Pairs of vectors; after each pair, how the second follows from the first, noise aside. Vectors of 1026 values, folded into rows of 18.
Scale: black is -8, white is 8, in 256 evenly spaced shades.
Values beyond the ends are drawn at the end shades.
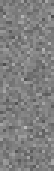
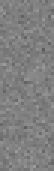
negated, shrunk.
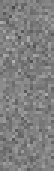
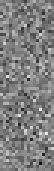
reversed, scaled up.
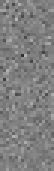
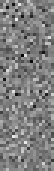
scaled up.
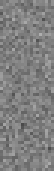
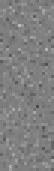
wrapped around, negated, partly zeroed.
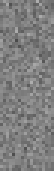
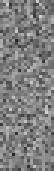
scaled up.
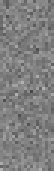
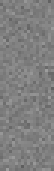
wrapped around, shrunk.
